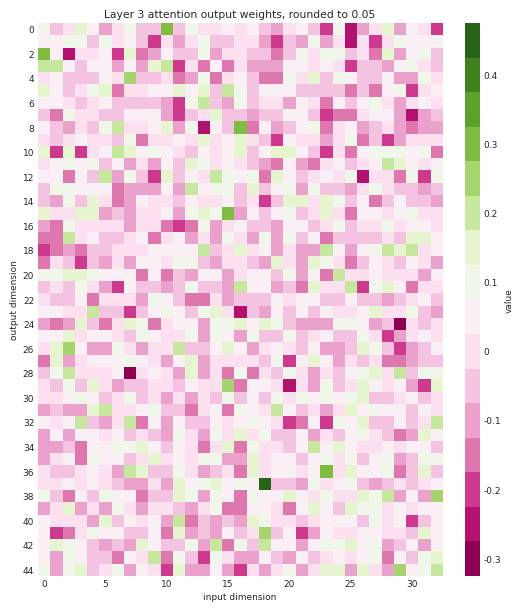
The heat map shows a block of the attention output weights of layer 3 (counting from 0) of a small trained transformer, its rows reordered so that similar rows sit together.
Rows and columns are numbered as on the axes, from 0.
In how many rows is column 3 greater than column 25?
19
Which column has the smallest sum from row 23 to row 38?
29
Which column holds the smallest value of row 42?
15
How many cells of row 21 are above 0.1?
4
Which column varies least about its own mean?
24
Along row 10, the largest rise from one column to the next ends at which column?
2
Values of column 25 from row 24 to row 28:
0.1 -0.05 -0.05 0 0.05
